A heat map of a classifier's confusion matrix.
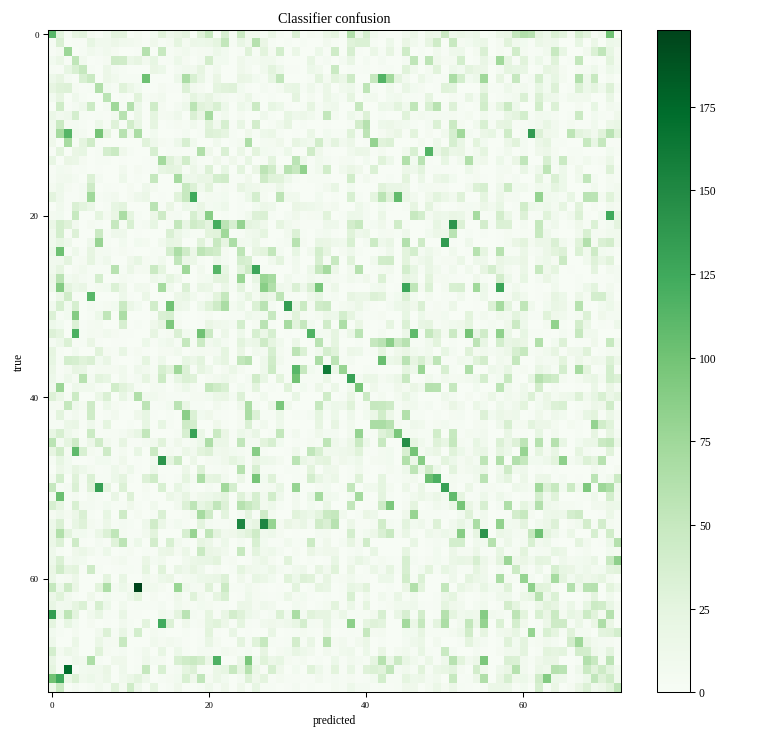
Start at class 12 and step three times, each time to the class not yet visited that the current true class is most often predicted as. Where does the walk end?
5
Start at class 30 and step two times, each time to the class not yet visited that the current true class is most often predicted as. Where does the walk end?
32
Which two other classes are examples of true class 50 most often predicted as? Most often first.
6, 68
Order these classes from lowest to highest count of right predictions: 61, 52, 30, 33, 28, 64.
64, 28, 61, 52, 33, 30
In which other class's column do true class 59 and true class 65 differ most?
14
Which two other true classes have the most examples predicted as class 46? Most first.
33, 53
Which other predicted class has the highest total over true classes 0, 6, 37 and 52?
35
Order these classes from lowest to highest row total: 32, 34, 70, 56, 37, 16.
16, 56, 32, 34, 37, 70
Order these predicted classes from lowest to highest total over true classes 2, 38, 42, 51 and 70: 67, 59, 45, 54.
67, 54, 59, 45
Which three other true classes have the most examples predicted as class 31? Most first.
37, 38, 50
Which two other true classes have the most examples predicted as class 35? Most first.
37, 26
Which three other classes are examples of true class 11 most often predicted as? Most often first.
61, 2, 6
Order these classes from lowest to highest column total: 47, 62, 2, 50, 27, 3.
47, 50, 2, 27, 3, 62
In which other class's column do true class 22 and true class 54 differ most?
24
